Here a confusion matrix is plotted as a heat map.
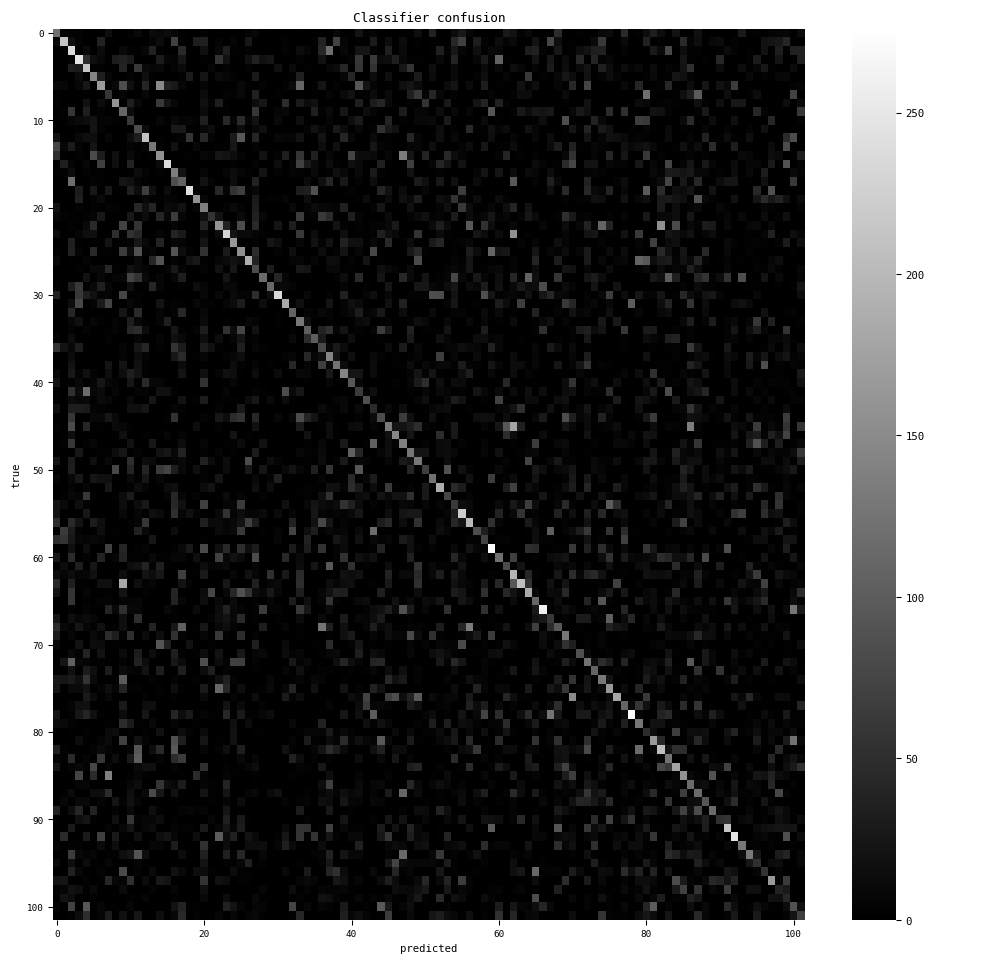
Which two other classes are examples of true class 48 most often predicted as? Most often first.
40, 101
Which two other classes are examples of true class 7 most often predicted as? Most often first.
80, 87
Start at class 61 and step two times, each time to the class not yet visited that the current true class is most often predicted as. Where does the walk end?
52
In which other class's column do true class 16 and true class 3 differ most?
60
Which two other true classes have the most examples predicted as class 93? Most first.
28, 55
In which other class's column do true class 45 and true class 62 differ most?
86
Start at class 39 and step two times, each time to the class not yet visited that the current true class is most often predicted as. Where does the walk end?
100
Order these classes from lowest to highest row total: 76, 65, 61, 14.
61, 65, 76, 14
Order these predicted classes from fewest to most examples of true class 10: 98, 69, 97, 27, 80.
98, 27, 97, 80, 69
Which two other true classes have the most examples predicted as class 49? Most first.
76, 26
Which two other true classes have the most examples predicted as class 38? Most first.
1, 96
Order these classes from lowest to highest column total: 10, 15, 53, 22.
15, 53, 22, 10
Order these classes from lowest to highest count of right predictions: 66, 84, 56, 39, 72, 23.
72, 39, 84, 56, 23, 66
